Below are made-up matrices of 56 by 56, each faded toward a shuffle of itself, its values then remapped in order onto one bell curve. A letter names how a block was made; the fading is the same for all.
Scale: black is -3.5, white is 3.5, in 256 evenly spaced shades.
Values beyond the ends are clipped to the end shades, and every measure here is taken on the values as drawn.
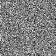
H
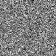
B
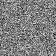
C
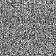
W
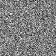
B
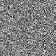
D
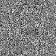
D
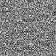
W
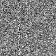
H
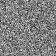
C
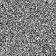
D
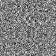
D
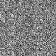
W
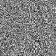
D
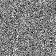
H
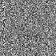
D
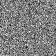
C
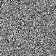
H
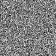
H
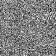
B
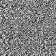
W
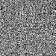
D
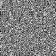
D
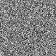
B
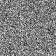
C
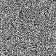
B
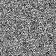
B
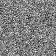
C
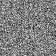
B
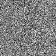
H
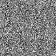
H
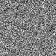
B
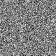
C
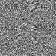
W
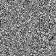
H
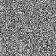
D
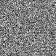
H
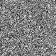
B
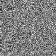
D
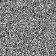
H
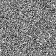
C
